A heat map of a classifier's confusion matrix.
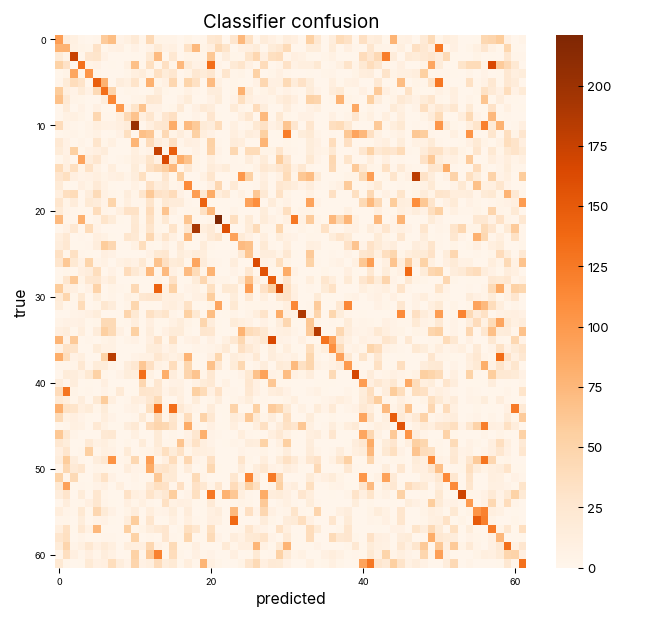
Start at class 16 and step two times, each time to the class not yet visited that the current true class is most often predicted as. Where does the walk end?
41
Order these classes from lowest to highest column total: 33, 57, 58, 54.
54, 58, 33, 57
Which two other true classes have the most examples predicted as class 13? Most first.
29, 43
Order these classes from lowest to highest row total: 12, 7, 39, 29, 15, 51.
12, 7, 15, 51, 29, 39
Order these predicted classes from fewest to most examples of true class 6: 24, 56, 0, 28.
28, 56, 0, 24
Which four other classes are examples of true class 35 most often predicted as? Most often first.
28, 36, 0, 2
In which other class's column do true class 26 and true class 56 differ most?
55
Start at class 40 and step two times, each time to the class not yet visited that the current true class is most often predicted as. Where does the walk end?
19
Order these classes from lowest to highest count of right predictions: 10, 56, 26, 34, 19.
56, 19, 26, 34, 10
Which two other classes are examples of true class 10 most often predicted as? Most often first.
56, 50
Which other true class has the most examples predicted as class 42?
21
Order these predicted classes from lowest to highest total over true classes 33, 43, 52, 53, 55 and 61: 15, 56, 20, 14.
14, 56, 20, 15
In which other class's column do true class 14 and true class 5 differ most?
50
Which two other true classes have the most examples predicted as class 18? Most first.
22, 26
